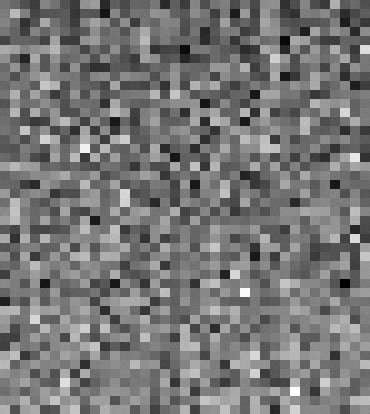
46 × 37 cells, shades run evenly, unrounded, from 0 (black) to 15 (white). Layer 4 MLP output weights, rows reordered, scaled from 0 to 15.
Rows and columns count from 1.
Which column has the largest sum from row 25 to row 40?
9
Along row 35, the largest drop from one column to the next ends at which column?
11
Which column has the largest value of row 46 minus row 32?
12
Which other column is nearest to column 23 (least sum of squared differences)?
31
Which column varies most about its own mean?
36
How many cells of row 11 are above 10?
3
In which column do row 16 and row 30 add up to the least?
28
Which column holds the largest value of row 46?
30
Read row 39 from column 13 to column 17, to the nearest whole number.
4 6 7 8 7
